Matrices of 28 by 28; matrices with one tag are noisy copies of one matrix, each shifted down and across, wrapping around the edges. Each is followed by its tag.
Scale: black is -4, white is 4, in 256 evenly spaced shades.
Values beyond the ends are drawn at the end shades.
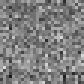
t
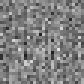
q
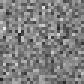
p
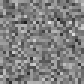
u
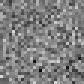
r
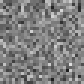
q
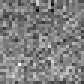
t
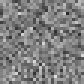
r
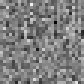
q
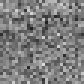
t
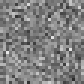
r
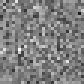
p
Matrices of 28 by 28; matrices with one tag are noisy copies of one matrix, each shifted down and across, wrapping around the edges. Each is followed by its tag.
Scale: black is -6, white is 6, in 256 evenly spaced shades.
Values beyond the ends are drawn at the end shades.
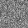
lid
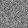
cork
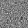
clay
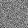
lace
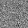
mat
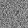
clay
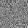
clay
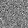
cork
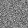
lace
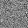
mat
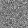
mat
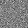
lace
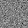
cork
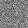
mat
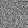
cork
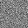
lace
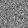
lid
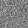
clay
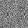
clay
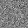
cork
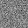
cork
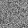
lid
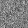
lid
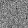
lid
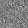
lid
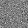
lace
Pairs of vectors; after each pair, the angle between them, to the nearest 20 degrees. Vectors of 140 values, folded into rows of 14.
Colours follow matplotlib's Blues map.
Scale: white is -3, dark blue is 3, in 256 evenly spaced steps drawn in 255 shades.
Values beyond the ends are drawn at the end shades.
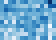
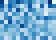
60 degrees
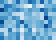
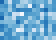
60 degrees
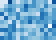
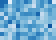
160 degrees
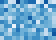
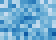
60 degrees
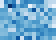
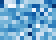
140 degrees
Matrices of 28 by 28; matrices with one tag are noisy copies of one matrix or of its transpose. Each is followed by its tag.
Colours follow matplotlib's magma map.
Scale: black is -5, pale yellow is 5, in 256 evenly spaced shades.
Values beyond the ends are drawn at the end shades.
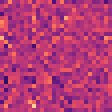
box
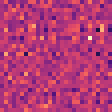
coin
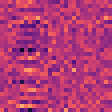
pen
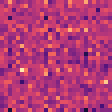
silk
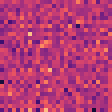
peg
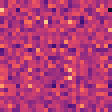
silk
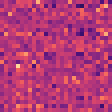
box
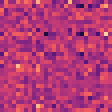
box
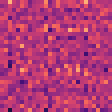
silk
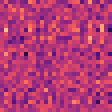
coin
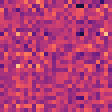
box
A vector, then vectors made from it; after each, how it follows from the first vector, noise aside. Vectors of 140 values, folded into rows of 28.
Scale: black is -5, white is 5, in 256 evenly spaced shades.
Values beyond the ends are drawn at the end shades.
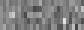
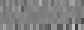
partly zeroed.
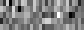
reversed, negated, scaled up.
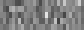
wrapped around.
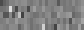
wrapped around, partly zeroed.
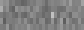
wrapped around, shrunk.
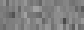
negated, shrunk.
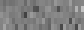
partly zeroed.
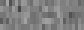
reversed, negated, shrunk.
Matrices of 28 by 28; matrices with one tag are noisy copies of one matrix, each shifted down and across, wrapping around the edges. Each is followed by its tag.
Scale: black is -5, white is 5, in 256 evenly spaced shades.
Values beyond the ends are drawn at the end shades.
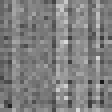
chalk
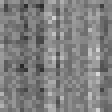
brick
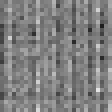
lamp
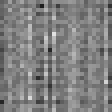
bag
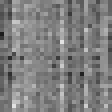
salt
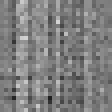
chalk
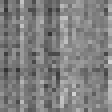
salt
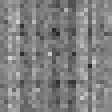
brick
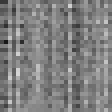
bag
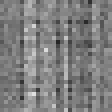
chalk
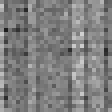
chalk
